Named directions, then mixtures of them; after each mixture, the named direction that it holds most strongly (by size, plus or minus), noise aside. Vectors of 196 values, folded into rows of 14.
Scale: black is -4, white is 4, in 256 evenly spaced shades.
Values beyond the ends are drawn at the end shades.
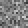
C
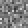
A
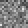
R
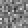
A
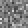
A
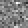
C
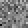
R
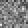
R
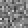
A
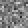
A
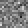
R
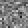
A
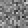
C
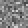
A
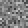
C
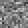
C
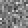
A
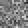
C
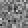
A
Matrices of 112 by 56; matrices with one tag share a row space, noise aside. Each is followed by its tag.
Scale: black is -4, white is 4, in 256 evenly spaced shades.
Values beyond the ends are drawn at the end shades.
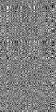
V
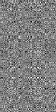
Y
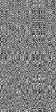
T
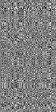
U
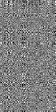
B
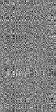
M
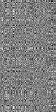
M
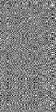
V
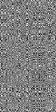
T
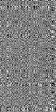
V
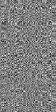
U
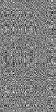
M
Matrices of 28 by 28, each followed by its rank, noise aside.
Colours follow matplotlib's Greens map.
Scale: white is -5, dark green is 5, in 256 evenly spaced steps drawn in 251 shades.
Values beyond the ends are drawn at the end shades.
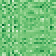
four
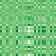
one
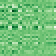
two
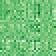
three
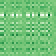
one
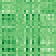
one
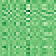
two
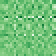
two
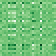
one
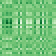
one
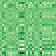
two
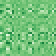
two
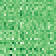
three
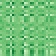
one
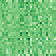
four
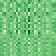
two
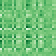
one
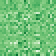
four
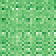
two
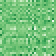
three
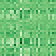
two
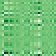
one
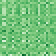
three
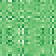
two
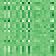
one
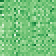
four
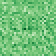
four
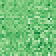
four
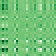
one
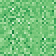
four
